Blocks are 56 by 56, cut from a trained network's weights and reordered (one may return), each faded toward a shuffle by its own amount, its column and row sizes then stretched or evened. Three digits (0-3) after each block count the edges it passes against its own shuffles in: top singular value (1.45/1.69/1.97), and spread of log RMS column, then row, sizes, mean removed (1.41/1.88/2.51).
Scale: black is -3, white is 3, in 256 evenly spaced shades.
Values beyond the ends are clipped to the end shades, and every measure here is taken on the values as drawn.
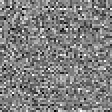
2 1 2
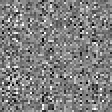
2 3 1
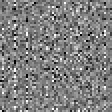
1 3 1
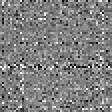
0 2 3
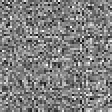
2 1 1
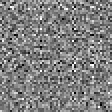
3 1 2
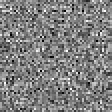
2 0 2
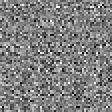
2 0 2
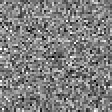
1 0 1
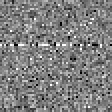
1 0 1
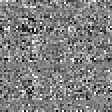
0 2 3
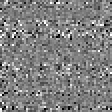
1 2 3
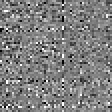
0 3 3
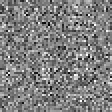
2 1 2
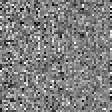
0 3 0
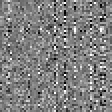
2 3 0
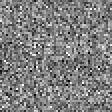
0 1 1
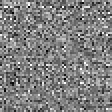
1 2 2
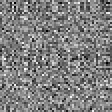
3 0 2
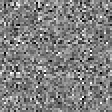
1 2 2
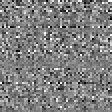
1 1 3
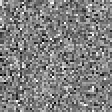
0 1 0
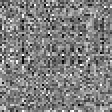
3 2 1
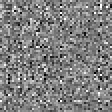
1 2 2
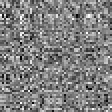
3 2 2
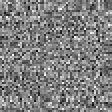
2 1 0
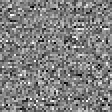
2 0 2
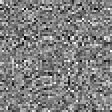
3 1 2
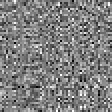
3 3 0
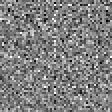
2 1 1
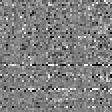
2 2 3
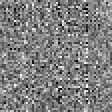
2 2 1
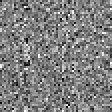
1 2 0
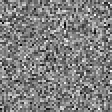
0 0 0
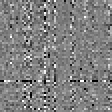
2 3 1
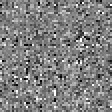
0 3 2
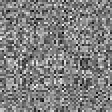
3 1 1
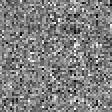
2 2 0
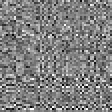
3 1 3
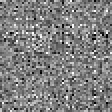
1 2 2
